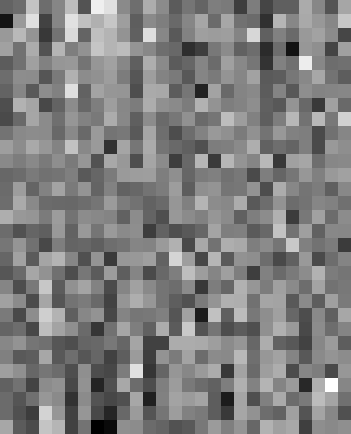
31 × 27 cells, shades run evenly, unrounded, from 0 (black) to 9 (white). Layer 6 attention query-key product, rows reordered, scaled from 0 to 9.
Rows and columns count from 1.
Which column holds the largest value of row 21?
4
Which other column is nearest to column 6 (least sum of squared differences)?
12
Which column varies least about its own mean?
13
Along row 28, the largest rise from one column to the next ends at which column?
25
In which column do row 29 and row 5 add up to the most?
24
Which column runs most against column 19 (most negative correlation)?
9
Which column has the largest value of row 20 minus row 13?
15
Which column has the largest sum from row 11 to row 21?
19
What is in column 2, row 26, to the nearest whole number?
3
